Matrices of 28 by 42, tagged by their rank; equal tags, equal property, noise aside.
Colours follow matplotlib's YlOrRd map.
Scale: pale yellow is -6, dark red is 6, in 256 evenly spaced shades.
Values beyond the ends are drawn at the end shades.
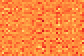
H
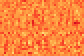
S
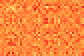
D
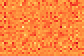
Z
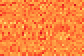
H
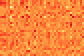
S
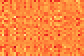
D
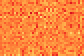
S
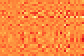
D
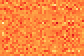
H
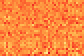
S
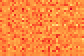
S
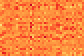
Z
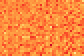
H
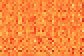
S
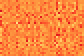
S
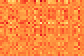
D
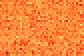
H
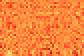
S
